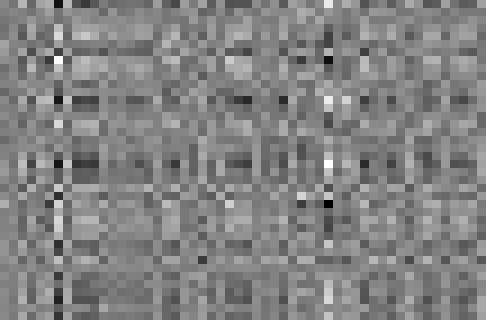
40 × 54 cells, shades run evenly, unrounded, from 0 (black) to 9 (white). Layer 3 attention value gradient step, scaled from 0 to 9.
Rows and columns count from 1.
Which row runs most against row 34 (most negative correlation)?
7
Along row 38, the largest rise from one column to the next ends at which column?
8
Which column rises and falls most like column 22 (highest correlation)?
34
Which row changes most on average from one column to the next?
21
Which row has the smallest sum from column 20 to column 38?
13
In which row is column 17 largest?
24
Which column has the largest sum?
37
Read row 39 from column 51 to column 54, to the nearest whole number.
4 4 5 6
